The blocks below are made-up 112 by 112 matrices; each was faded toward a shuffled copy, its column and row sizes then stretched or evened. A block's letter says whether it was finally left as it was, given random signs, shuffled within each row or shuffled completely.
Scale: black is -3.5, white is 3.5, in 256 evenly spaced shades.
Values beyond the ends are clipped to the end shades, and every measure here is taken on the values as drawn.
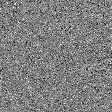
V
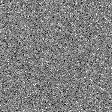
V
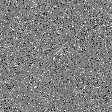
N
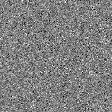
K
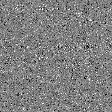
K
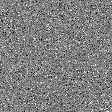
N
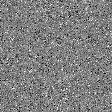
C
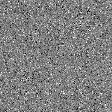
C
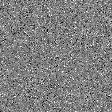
C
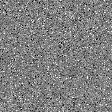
C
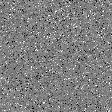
N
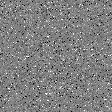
N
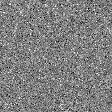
N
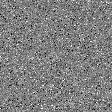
N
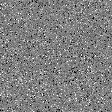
C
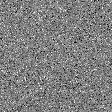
V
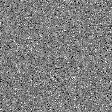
C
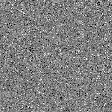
K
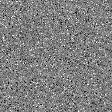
C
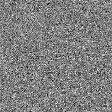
K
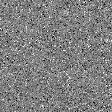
K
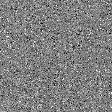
C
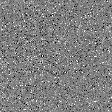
K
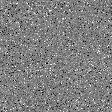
N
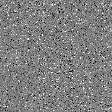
C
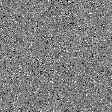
C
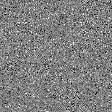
C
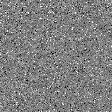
K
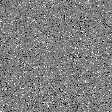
C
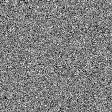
N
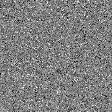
K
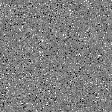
K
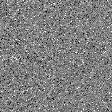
K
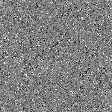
N
